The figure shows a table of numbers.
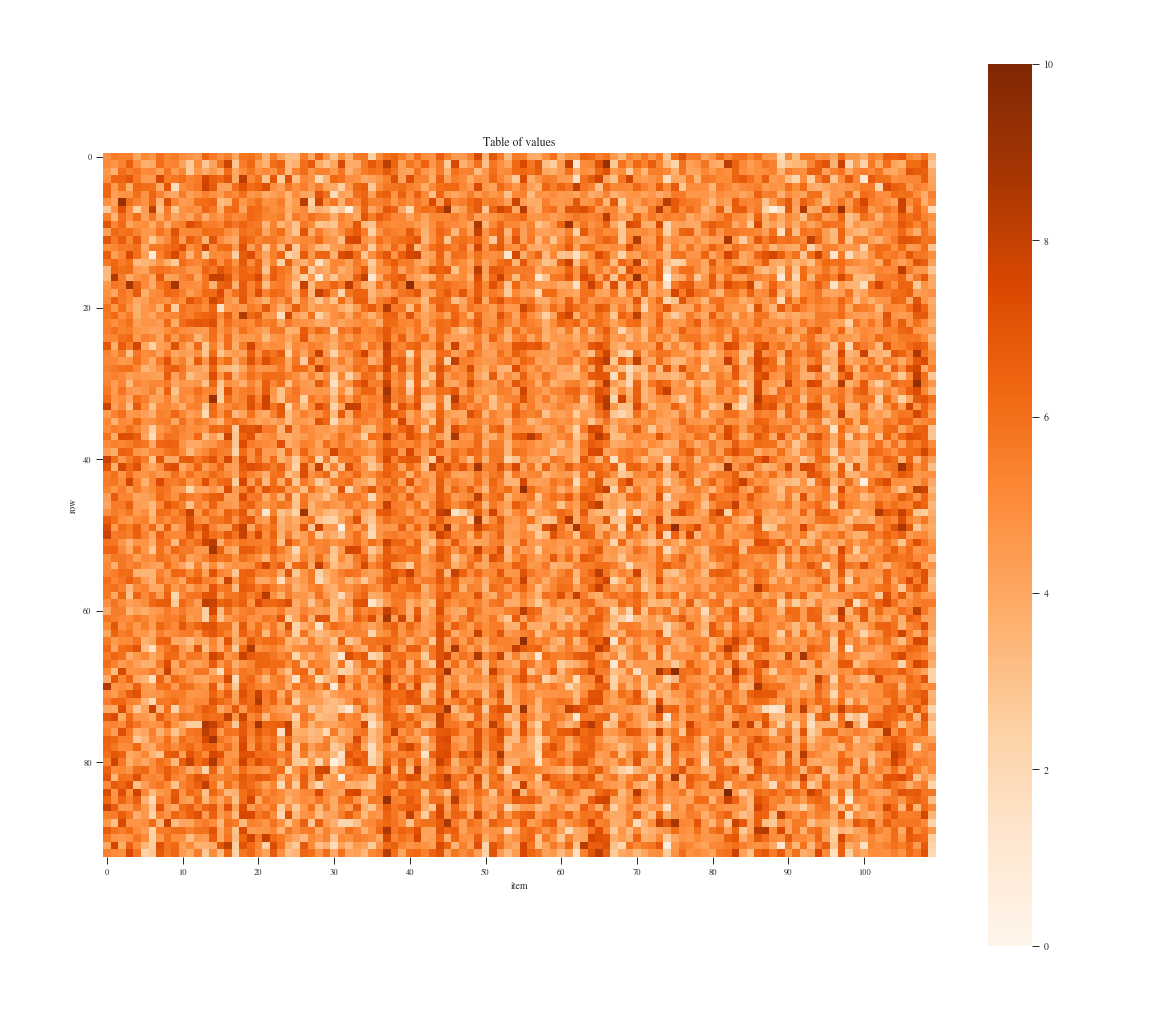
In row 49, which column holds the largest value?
75
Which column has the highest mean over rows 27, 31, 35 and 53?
37
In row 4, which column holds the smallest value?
9
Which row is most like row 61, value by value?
81
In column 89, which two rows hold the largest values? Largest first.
87, 89
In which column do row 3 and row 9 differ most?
61
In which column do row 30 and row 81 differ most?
107
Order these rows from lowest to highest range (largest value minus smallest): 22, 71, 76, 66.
22, 71, 76, 66
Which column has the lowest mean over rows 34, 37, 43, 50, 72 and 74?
62
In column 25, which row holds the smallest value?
69
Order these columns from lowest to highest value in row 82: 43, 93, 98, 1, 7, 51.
1, 98, 93, 7, 51, 43
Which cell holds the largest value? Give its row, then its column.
84, 82
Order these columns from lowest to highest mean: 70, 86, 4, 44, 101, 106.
101, 4, 70, 106, 86, 44
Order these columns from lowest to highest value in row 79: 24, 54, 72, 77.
72, 54, 77, 24
